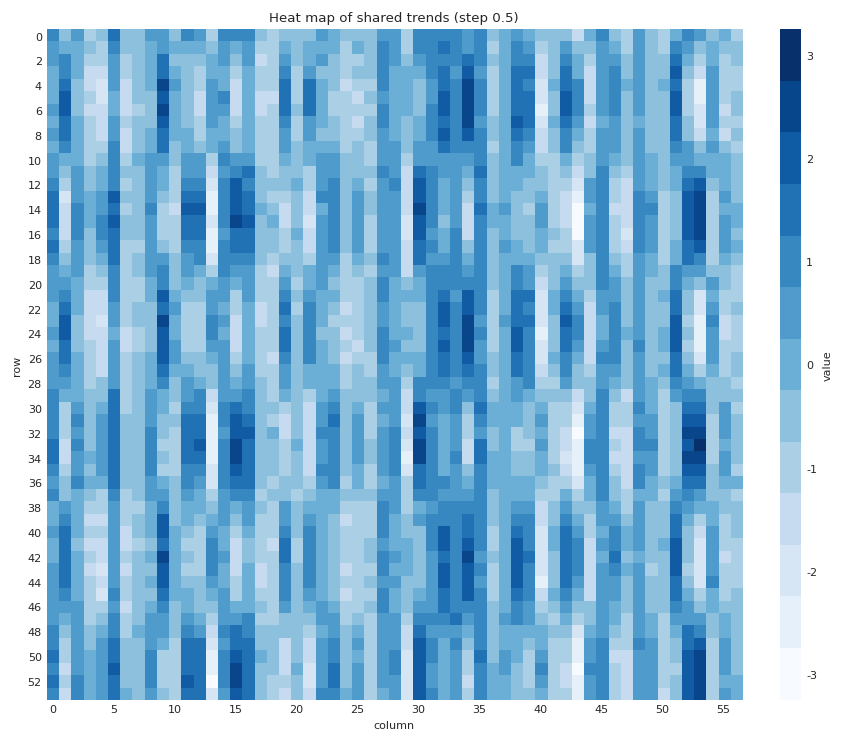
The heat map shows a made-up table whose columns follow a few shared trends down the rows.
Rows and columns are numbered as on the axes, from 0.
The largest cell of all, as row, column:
33, 53
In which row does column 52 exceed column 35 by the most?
32
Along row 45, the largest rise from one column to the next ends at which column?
5
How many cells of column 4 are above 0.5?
2
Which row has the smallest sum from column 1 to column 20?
41
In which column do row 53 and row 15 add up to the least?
43
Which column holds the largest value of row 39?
9
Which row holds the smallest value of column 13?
52
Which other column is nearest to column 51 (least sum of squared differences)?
38
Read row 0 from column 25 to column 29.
-0.5 -0.5 0.5 0.5 -1
